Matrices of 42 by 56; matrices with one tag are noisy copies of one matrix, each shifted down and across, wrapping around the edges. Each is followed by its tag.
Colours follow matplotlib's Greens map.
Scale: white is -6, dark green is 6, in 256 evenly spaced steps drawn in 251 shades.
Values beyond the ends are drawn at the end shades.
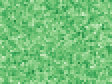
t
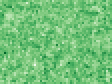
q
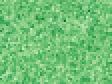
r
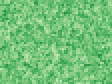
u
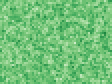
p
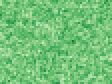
r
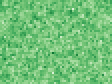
r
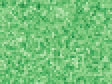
r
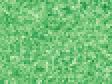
r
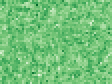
q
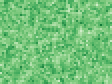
q
